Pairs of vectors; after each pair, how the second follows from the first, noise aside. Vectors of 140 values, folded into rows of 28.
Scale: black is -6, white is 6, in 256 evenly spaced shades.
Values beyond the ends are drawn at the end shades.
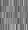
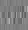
reversed, negated, partly zeroed.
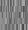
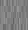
reversed, negated, shrunk.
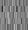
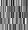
reversed, negated, scaled up.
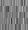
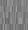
reversed, negated, shrunk.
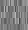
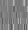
wrapped around, partly zeroed.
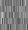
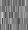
copied.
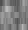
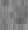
reversed, negated, shrunk.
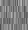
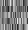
wrapped around, scaled up.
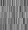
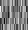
wrapped around, scaled up.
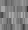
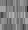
copied.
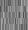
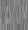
reversed, shrunk.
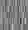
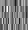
reversed, negated, scaled up.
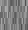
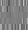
wrapped around, partly zeroed.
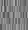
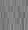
reversed, shrunk.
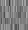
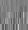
reversed, negated, partly zeroed.
